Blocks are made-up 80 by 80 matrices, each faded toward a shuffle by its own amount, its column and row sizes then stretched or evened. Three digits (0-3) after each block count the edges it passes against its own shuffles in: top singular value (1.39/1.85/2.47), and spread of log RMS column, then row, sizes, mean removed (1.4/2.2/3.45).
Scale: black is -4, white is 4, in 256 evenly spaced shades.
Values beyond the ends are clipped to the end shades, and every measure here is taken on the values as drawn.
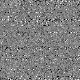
0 0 2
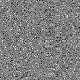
2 0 0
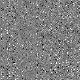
0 2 0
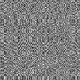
3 2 0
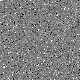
0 0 1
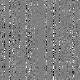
2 3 1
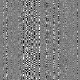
3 3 0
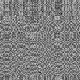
3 0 0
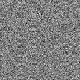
2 0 0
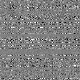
1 1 3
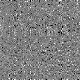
2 1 1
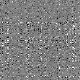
2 2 2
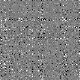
0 2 2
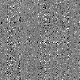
2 2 1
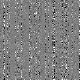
1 3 1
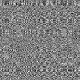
3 0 2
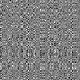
3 2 0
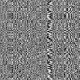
3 3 0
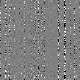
2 3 1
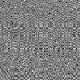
3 0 1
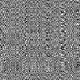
3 2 1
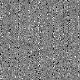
1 2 0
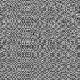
3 1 0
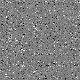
1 1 1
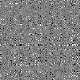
2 2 2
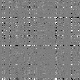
3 2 2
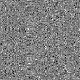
2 1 0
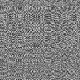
3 0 2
